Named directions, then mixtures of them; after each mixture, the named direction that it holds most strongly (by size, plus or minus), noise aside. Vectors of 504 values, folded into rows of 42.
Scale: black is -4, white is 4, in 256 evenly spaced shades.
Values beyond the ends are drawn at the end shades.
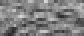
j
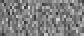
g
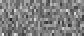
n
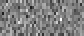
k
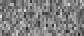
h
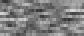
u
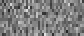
g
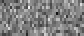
g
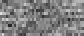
u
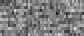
u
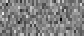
k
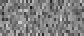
k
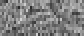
k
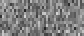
h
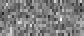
k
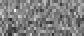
n
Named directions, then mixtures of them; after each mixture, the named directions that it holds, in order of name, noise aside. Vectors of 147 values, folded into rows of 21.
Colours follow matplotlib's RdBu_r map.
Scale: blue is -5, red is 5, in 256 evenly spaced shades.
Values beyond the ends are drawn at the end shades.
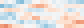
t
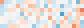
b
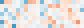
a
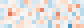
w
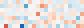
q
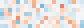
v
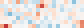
q, t, v.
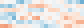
t.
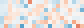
a, q, w.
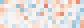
b.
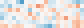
t, w.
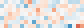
q, w.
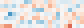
t, w.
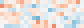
b, t.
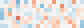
v.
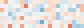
q, w.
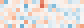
a, q, w.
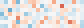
v.
